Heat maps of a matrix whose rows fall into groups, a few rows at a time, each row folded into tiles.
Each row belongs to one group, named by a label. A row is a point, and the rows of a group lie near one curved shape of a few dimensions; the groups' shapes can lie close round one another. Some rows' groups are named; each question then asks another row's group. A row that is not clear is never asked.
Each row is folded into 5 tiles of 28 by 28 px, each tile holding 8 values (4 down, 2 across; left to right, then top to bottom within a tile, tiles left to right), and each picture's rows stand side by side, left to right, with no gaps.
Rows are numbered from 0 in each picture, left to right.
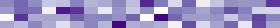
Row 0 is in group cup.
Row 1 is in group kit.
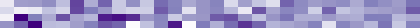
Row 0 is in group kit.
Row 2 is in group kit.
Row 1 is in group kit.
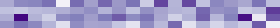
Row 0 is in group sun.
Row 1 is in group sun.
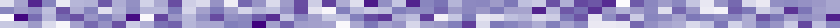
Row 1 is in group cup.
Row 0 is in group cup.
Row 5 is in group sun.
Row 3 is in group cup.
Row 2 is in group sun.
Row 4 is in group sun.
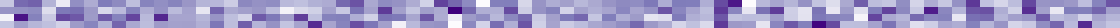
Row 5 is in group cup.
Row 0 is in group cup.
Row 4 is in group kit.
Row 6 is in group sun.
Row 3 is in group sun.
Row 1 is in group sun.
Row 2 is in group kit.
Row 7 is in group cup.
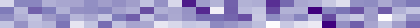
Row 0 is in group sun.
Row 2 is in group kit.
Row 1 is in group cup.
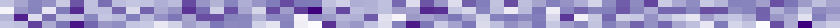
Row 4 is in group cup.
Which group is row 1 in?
cup
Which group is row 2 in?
kit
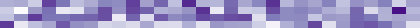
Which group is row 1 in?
cup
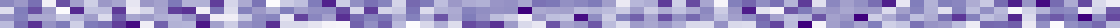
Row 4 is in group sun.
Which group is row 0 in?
cup
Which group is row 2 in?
cup
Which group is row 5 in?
cup
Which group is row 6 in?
sun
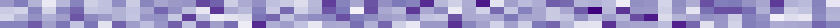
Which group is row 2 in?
cup
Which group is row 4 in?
kit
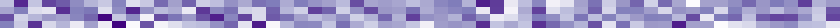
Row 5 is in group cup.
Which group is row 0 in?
sun
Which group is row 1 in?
cup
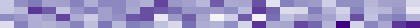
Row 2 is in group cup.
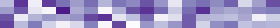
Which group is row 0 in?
sun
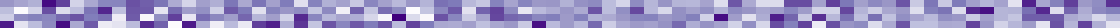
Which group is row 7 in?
cup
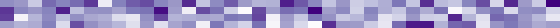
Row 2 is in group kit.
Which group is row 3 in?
sun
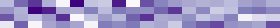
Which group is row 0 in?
sun
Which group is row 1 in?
kit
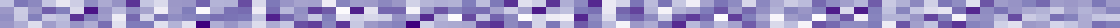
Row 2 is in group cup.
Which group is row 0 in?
sun
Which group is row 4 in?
cup
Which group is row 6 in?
kit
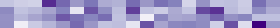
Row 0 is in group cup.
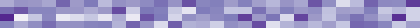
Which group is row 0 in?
cup
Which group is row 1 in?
sun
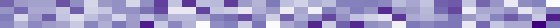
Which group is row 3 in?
kit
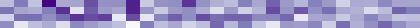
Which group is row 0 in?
cup
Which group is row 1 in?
cup
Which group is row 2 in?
kit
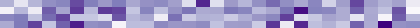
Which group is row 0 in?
kit
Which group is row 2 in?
cup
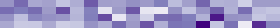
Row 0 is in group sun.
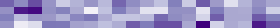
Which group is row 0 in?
kit
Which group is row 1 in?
cup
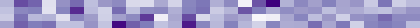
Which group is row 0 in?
cup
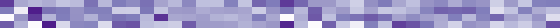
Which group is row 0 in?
kit
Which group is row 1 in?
kit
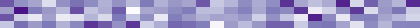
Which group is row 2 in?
sun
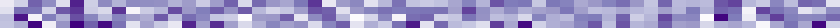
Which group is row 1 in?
kit
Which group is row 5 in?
cup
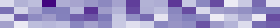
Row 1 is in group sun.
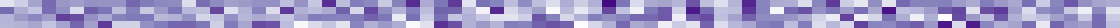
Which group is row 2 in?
cup
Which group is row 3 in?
cup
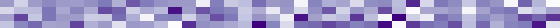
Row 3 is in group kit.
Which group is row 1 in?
kit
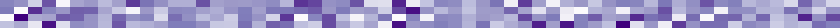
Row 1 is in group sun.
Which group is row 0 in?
kit
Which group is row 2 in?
sun
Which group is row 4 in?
cup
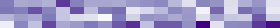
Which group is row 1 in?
cup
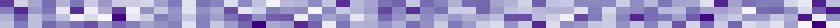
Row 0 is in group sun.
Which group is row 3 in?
sun
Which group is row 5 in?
sun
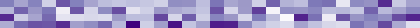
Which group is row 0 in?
cup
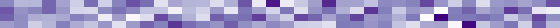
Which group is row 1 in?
sun
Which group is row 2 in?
cup
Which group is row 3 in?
kit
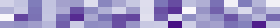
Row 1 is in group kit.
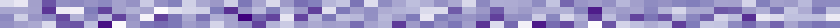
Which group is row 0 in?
cup
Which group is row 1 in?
kit
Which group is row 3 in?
cup
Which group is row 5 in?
cup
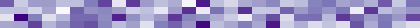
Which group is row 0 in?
sun
